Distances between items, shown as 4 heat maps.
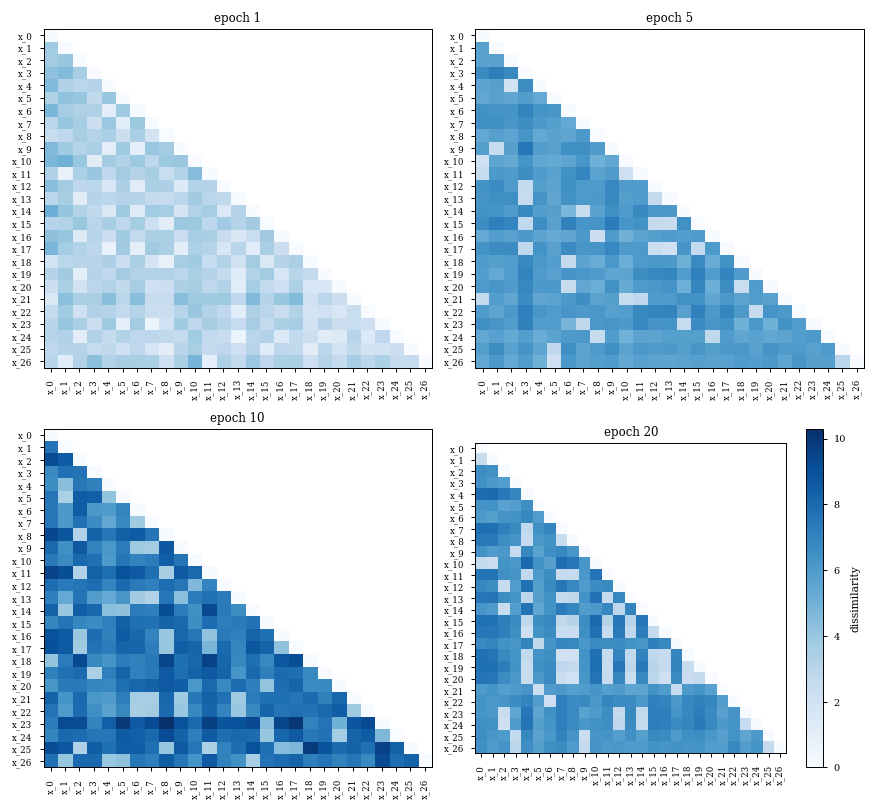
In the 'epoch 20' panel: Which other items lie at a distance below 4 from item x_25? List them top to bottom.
x_3, x_9, x_26
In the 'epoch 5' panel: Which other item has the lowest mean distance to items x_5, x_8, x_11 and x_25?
x_26
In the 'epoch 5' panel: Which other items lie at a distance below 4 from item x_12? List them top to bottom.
x_3, x_13, x_15, x_17
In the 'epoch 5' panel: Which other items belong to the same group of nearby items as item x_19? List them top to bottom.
x_22
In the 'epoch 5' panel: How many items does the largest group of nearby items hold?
5
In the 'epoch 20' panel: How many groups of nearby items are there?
6
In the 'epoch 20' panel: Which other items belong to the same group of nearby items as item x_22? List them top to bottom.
x_6
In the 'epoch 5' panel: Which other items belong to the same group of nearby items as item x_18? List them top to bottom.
x_6, x_20
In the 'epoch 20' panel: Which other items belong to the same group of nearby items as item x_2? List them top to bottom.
x_12, x_14, x_23, x_24
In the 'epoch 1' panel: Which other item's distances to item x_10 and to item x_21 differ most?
x_0
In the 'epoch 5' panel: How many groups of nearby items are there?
9
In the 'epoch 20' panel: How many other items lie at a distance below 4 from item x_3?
3
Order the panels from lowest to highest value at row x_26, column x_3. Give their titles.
epoch 20, epoch 1, epoch 5, epoch 10
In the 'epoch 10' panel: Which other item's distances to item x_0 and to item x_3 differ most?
x_19
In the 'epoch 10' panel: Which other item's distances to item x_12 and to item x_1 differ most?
x_5
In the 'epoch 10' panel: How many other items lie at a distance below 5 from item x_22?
5
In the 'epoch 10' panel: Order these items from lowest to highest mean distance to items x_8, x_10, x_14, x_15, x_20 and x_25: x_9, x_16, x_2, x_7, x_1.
x_2, x_16, x_1, x_7, x_9
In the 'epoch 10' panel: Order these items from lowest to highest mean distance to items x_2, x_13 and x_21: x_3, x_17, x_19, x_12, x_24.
x_17, x_3, x_19, x_12, x_24
